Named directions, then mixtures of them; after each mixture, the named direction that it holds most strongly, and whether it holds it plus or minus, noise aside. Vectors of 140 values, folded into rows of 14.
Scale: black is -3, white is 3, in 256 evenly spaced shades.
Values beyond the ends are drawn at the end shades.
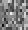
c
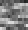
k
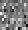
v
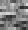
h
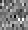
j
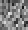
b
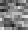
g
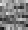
k, minus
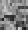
h, plus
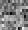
h, minus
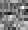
h, minus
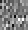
j, plus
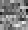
h, minus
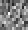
b, plus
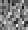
b, plus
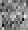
j, minus
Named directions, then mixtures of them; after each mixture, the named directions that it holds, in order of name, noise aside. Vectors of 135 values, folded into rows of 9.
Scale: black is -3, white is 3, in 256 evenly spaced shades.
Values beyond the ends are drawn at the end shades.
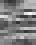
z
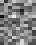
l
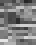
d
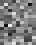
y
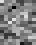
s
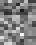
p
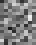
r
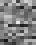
d, y.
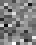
y.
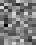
l, r, y.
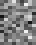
l, r, s.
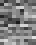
d, l, y.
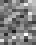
l, r, z.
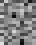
l, y.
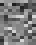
l, r, z.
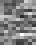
p, z.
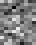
p, s.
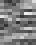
z.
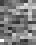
d, r, z.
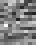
y, z.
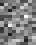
r, s, y.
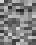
l.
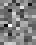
p, y.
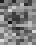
d, l, s.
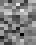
p.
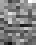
d, p, z.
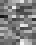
l, s, z.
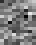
r, s, z.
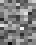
p, s.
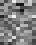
l.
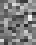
r.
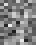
l, y.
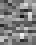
p, r, z.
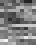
d.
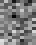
d, l.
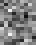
s, y.
